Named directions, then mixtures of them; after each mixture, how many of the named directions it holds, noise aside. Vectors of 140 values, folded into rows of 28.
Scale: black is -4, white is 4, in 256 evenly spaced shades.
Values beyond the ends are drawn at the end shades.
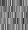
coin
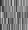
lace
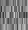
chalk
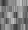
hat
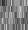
two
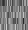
one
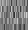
two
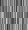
three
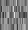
one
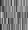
one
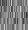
two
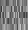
one
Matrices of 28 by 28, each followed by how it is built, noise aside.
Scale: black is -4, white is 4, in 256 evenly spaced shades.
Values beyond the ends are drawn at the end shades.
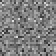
repeating columns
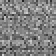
repeating columns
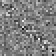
banded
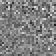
upper triangular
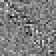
banded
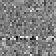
uneven rows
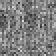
blocks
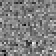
uneven rows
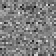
uneven rows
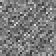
Hankel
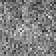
smooth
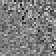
upper triangular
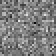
blocks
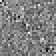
banded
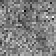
smooth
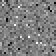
sparse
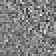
upper triangular
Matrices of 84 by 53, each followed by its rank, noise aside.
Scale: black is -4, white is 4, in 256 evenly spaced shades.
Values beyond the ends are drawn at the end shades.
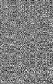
seven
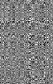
five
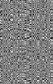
five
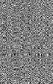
seven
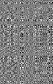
five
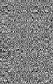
eight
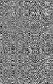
eight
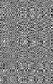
four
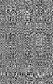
seven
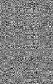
eight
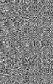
seven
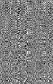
five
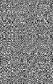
eight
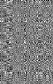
five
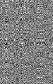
seven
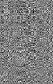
eight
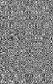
eight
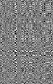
four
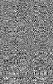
seven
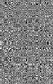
seven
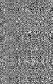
seven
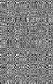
four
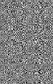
eight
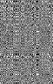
four
